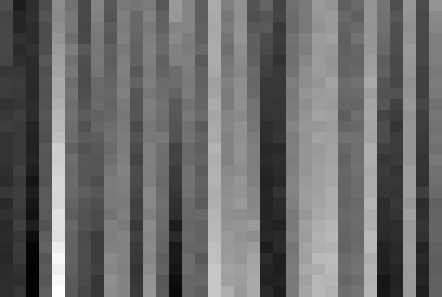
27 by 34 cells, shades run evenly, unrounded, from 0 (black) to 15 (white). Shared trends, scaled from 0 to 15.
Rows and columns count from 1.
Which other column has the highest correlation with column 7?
13
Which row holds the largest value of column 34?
1
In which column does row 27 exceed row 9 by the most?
5
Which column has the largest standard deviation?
14
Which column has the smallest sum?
3
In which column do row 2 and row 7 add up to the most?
17
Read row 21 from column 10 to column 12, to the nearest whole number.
7 3 8
